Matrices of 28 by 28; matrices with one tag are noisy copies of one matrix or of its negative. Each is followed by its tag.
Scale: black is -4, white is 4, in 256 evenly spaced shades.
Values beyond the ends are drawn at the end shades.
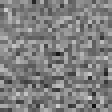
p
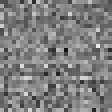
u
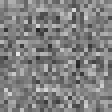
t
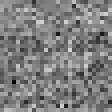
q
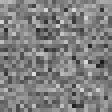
t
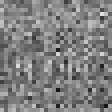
q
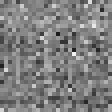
q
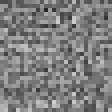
t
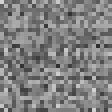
u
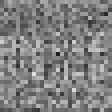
q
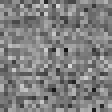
u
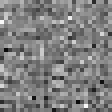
p
